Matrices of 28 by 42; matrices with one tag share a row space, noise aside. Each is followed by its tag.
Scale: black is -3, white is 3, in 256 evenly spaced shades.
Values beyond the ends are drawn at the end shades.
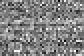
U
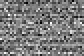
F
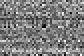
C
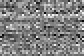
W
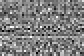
W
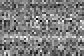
C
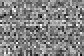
C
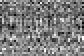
W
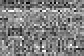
U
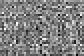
C
